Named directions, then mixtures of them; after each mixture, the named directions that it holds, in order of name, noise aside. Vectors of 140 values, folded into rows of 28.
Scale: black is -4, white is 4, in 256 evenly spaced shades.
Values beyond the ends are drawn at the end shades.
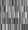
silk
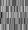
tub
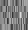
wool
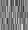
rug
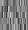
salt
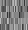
tub, wool.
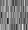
rug, tub, wool.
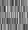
rug, silk.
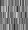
salt, tub.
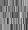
wool.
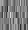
salt.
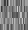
salt, tub, wool.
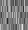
rug, tub.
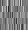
rug, salt.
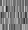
silk, tub.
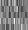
rug, silk, tub.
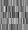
silk, wool.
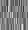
rug, salt.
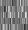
salt, silk.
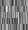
rug, salt, silk.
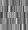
rug, salt, tub.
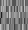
tub.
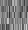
silk, tub, wool.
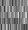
silk.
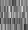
salt, silk, tub.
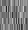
rug, wool.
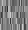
rug, salt, tub.
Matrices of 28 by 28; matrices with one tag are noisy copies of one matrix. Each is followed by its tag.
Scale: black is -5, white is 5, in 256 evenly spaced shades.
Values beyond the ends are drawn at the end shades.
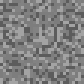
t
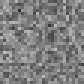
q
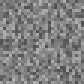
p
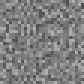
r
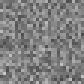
p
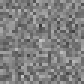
p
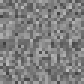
p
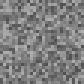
q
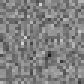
r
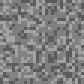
q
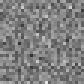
p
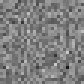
r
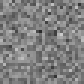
q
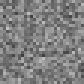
t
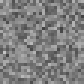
q
